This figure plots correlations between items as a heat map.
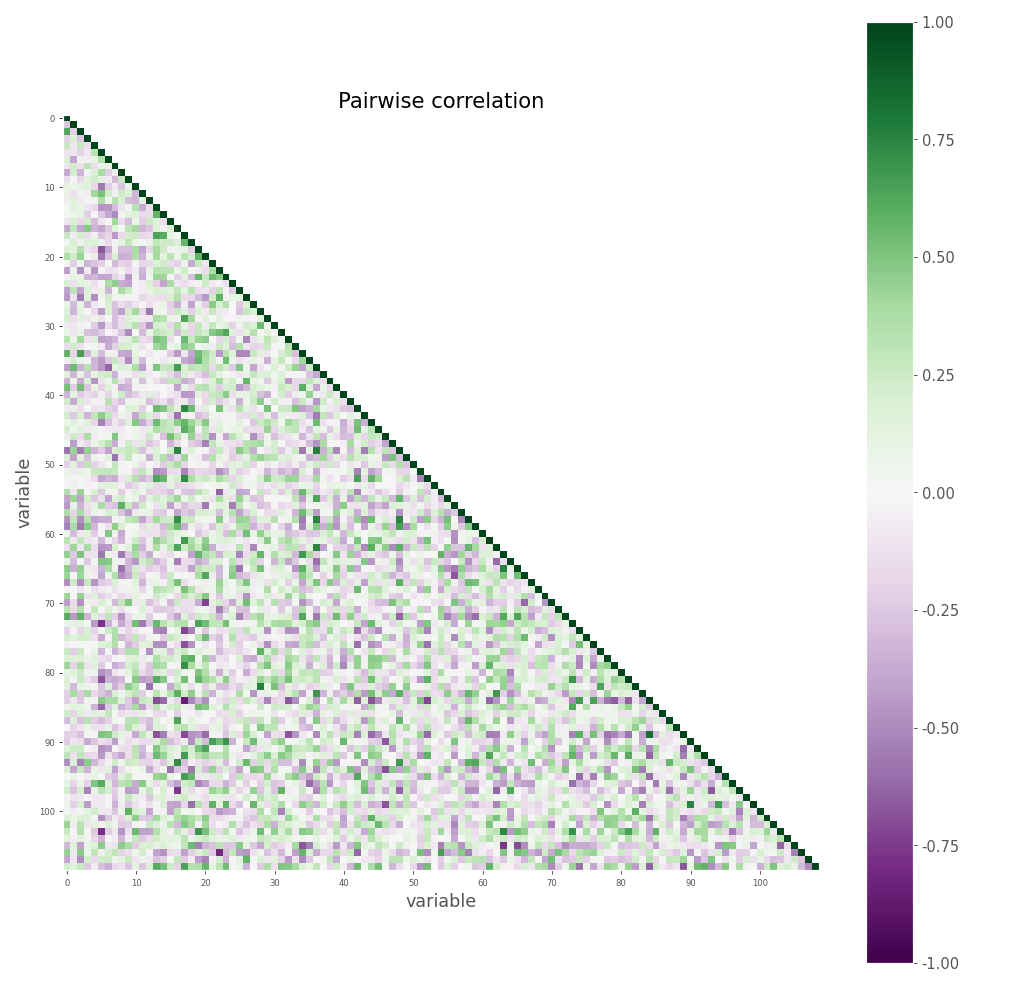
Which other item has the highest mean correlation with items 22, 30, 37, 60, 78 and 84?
26
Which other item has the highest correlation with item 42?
17
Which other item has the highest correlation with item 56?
8
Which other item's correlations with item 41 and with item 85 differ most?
36
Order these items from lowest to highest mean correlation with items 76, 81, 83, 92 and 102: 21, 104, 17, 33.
21, 33, 104, 17
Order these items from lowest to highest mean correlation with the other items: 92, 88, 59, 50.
59, 50, 88, 92
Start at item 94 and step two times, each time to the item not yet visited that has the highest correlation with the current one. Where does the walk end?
90
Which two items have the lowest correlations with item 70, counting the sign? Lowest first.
20, 66
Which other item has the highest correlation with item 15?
46
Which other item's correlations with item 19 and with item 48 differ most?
34
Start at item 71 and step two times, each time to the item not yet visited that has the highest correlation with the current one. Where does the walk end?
54
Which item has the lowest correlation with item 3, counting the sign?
97
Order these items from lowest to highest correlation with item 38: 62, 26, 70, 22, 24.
62, 70, 24, 22, 26
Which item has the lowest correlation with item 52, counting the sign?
84
